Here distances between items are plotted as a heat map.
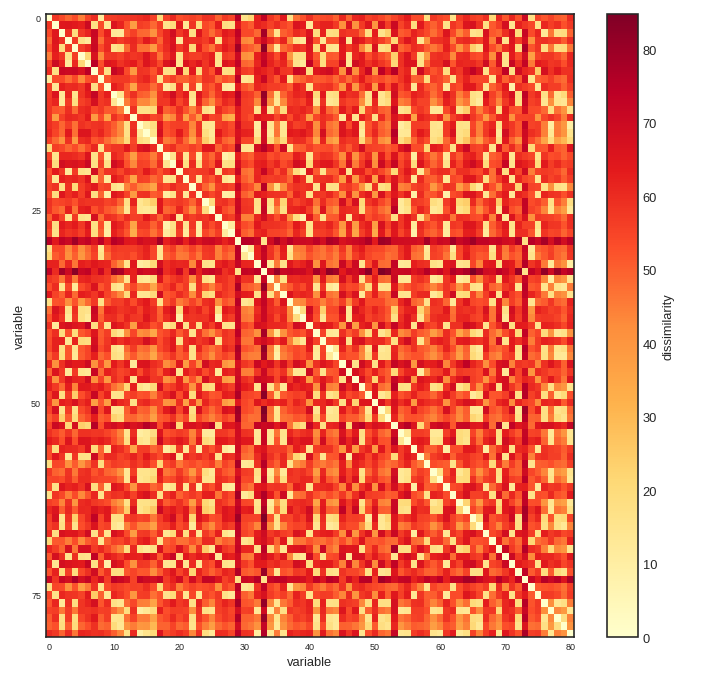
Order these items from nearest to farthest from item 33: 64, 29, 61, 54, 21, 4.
29, 21, 61, 54, 64, 4
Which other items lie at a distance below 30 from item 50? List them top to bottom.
13, 45, 47
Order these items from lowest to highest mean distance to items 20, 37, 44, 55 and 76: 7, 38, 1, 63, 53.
63, 38, 53, 1, 7
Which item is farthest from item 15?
53
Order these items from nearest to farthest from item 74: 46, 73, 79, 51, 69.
46, 79, 51, 69, 73
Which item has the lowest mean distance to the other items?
79
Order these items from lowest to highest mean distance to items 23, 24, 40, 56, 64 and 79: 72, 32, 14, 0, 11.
14, 32, 11, 72, 0
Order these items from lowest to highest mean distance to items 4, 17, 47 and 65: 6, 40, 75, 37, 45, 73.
37, 45, 75, 40, 6, 73
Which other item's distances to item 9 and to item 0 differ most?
71
